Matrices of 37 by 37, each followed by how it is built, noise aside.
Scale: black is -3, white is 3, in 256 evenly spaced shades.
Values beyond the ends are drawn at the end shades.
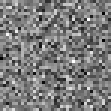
repeating rows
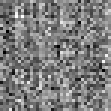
blocks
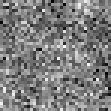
smooth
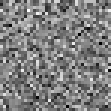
noise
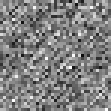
Hankel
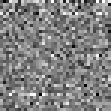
uneven rows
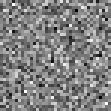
noise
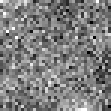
smooth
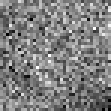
smooth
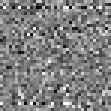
uneven rows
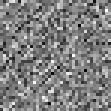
Hankel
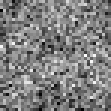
smooth
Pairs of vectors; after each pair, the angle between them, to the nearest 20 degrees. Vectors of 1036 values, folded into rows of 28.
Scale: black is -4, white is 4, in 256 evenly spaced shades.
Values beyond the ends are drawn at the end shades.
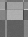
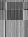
160 degrees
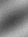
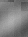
160 degrees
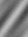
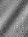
160 degrees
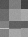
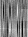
80 degrees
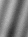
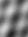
40 degrees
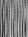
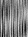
20 degrees
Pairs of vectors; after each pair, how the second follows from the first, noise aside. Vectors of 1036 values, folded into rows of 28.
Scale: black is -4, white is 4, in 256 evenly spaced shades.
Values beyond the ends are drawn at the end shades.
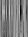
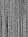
reversed, shrunk.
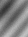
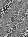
sign-scrambled.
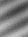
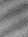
shrunk.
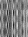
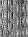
wrapped around, negated.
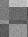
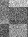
copied.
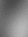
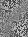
sign-scrambled.
